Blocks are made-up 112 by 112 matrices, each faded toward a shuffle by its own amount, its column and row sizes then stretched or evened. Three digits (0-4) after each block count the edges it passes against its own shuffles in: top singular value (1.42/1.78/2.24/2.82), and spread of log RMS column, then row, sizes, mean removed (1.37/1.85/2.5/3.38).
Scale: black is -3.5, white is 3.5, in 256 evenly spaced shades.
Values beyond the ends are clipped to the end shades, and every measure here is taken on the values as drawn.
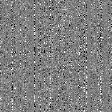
1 4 1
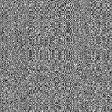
4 3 0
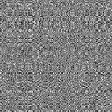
4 2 3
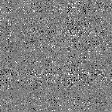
0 3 3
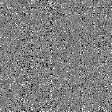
2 3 2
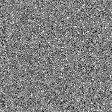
1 1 0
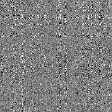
2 3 3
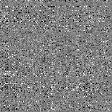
2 2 3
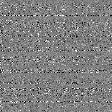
1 2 4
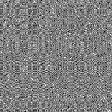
4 0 2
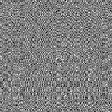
4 1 2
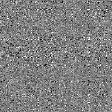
2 3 3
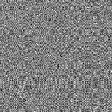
4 1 1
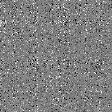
0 3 2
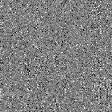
2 2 0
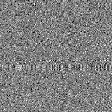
3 0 2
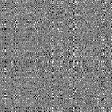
4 3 3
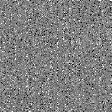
2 2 0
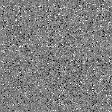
0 2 2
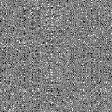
3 2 0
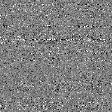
0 1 3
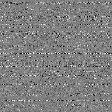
3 0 4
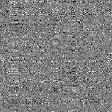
3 0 3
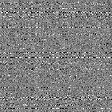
3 0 4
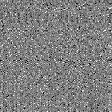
3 0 1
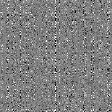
3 4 1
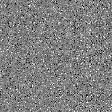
2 1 0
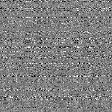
3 1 4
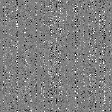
1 4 1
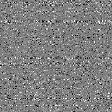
3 1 3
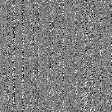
0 4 0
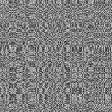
4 2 2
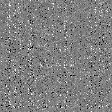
0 3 1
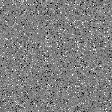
2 1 1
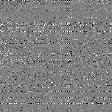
3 1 4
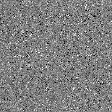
0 2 2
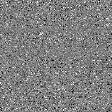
0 1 3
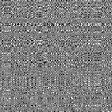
4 1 4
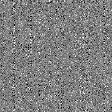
2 3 1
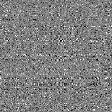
3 1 3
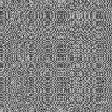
4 2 0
